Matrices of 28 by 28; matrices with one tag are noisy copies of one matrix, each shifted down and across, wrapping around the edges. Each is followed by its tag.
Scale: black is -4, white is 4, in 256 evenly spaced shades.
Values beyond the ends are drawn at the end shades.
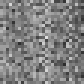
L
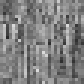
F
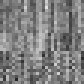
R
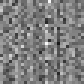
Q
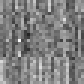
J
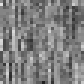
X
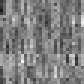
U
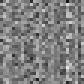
Q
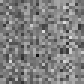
L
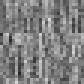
U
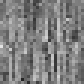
X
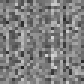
Q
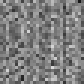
Q
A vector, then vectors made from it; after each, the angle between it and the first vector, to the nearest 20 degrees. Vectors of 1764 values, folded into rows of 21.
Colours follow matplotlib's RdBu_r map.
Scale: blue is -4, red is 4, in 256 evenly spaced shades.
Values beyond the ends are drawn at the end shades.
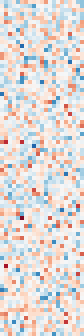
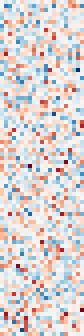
60 degrees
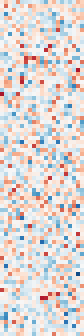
140 degrees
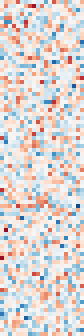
140 degrees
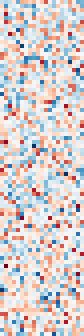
20 degrees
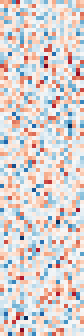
140 degrees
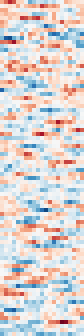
80 degrees
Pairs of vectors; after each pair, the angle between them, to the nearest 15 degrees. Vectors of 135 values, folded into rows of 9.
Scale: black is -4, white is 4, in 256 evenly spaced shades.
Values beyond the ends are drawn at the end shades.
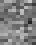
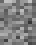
30 degrees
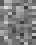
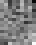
90 degrees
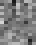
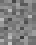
60 degrees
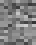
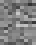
15 degrees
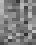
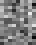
45 degrees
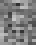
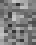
15 degrees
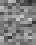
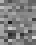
75 degrees
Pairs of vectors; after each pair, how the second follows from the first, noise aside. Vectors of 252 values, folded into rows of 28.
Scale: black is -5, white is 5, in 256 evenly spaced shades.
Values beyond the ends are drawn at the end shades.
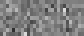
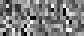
negated, scaled up.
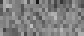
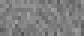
reversed, shrunk.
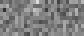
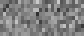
sign-scrambled.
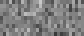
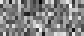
negated, scaled up.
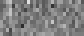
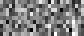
reversed, scaled up.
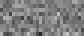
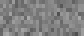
negated, shrunk.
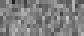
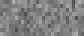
negated, shrunk.
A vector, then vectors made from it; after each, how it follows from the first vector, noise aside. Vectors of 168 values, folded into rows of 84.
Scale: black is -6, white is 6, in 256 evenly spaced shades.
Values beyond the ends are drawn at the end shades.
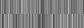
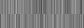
reversed, shrunk.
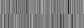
negated, partly zeroed.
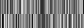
scaled up.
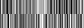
wrapped around, negated, scaled up.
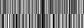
scaled up.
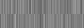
reversed, shrunk.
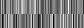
scaled up.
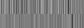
negated, partly zeroed.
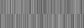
reversed, shrunk.
